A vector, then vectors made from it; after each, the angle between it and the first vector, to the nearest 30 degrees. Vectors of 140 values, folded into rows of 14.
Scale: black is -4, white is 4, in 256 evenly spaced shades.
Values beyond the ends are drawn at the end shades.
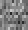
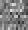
30 degrees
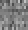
120 degrees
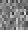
90 degrees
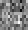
120 degrees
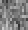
90 degrees
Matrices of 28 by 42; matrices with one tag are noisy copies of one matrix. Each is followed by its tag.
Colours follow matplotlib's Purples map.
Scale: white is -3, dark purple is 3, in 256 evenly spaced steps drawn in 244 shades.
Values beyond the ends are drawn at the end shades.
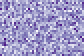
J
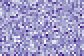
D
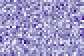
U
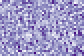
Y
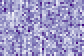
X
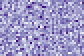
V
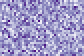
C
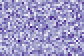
J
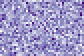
V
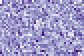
Y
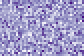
Y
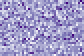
J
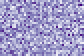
U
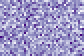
U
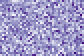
D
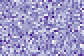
D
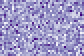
V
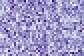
C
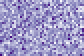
U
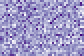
U
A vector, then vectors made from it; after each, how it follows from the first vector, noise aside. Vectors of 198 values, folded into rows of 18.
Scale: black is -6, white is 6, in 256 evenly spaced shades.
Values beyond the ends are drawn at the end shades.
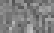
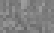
reversed, shrunk.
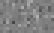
negated, partly zeroed.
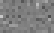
wrapped around, partly zeroed.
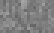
reversed, shrunk.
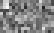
wrapped around, scaled up.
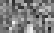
scaled up.
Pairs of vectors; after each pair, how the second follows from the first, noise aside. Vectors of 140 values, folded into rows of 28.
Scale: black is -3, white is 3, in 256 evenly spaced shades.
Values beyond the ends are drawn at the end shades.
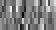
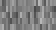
wrapped around, negated, shrunk.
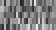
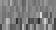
wrapped around, partly zeroed.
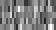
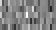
wrapped around, partly zeroed.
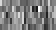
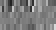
reversed, partly zeroed.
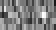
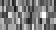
copied.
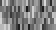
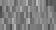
reversed, negated, shrunk.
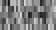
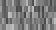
wrapped around, negated, shrunk.
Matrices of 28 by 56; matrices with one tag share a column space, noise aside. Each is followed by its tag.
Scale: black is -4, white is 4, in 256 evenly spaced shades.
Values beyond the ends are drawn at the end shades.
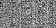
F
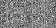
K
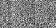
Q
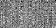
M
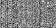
F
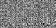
Q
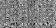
Q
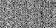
F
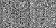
F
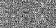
K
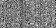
Q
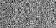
K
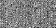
F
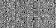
K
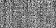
M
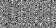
Q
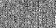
M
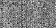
F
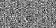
K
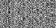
K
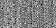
F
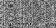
Q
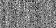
M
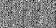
M
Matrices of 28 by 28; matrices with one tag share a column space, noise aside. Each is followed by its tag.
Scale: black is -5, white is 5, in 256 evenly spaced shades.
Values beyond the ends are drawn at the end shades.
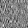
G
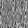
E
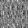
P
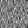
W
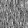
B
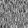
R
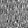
G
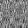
R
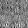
E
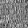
G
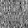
E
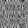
P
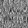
W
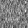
R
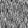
R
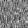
W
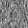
B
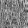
B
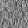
B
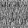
B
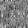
P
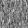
B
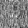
P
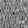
W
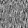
R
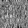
P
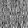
E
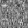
B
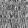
P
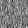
E
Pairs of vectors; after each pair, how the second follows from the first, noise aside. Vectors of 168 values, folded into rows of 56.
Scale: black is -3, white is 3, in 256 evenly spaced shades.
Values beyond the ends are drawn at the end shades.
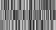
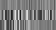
wrapped around, negated, partly zeroed.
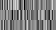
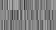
shrunk.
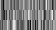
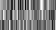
reversed.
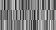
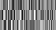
shuffled.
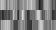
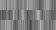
shrunk.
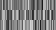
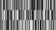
copied.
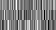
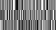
shuffled.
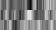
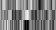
reversed.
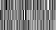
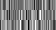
shuffled.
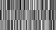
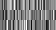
reversed.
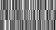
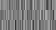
wrapped around, negated, shrunk.
